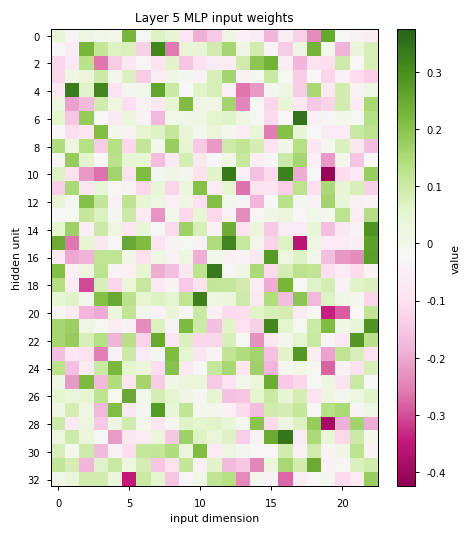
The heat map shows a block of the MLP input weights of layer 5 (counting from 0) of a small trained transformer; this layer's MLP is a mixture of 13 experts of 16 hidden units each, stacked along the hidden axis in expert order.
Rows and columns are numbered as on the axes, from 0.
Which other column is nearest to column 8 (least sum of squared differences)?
20
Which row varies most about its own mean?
10
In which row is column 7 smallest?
13
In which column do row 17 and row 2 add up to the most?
14
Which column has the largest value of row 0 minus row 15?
19
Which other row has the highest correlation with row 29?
21
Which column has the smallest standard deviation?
9
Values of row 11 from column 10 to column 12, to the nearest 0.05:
0.2 -0.05 0.05
